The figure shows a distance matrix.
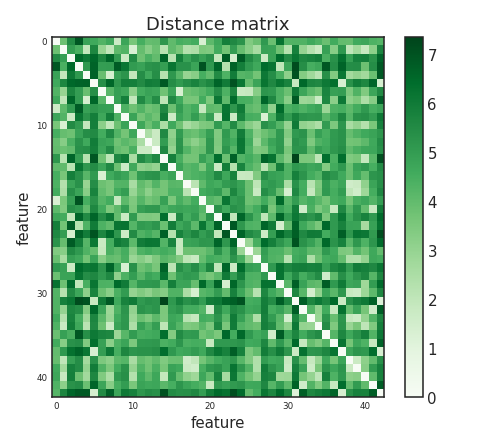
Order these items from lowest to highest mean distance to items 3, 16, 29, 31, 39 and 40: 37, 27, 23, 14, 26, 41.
26, 14, 37, 41, 27, 23
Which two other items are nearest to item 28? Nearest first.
35, 8
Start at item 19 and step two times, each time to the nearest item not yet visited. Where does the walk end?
8
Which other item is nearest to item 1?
10
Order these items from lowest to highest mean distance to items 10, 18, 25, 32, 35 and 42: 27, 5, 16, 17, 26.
26, 17, 16, 5, 27
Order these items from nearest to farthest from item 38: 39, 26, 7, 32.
39, 26, 7, 32
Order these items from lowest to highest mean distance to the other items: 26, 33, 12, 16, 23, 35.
26, 33, 12, 16, 35, 23
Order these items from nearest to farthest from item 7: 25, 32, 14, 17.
14, 32, 17, 25
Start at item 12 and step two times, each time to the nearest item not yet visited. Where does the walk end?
11
